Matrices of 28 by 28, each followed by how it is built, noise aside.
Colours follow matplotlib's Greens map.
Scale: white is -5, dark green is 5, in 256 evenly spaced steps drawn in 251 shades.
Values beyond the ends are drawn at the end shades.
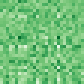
low rank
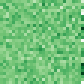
uneven columns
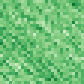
Toeplitz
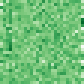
uneven columns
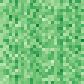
repeating rows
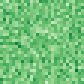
noise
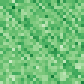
Toeplitz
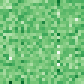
uneven columns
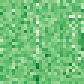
uneven columns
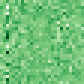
uneven columns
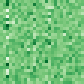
uneven columns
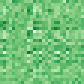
low rank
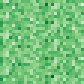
repeating rows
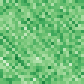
Toeplitz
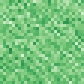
Toeplitz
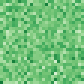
low rank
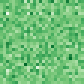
low rank
